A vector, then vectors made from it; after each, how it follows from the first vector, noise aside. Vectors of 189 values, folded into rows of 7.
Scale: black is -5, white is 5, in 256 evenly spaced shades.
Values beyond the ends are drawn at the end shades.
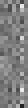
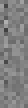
wrapped around, negated, shrunk.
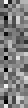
reversed, negated, scaled up.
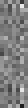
copied.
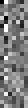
wrapped around, scaled up.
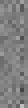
negated, shrunk.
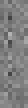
wrapped around, negated, shrunk.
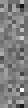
sign-scrambled.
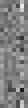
sign-scrambled.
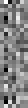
reversed, negated, scaled up.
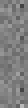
negated, shrunk.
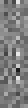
wrapped around.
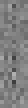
wrapped around, negated, shrunk.
